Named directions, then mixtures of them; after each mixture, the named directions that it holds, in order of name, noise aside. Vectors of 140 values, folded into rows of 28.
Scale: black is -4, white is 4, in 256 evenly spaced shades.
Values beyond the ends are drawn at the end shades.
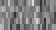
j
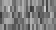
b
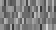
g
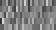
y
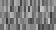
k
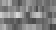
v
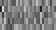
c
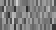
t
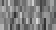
j.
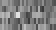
k, v.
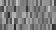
t.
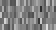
c, g.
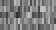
k, v.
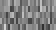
k.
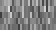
b, k.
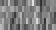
j.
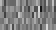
g.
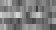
v.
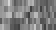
b, j, v.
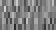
j, k, t.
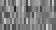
b, g, t.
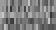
k, v.
